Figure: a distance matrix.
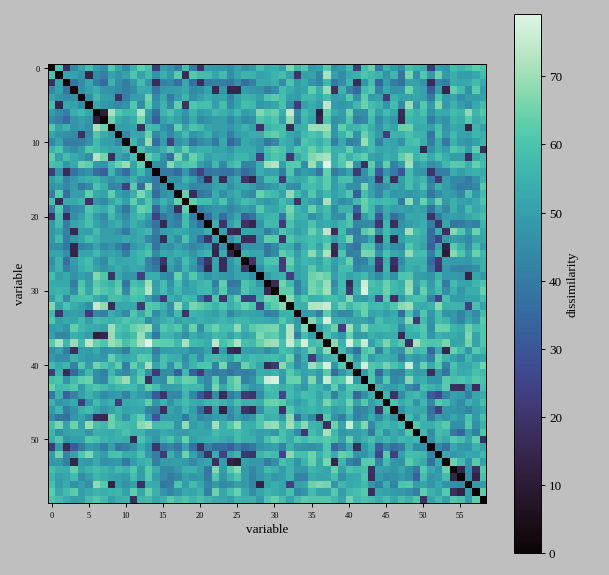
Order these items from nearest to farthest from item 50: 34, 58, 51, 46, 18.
58, 51, 46, 34, 18
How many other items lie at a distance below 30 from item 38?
5
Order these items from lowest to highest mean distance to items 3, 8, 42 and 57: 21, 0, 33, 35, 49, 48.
21, 49, 33, 0, 48, 35
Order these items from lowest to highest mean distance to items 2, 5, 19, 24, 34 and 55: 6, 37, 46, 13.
46, 6, 13, 37
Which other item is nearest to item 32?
8
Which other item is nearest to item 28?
56
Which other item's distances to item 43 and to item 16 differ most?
10
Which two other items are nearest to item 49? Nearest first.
34, 55
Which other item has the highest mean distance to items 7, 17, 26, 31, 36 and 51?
32
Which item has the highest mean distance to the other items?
37
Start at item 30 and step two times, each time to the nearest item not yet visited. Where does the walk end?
40
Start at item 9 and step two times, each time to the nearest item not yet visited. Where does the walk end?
45
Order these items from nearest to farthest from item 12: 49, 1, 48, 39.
1, 49, 39, 48
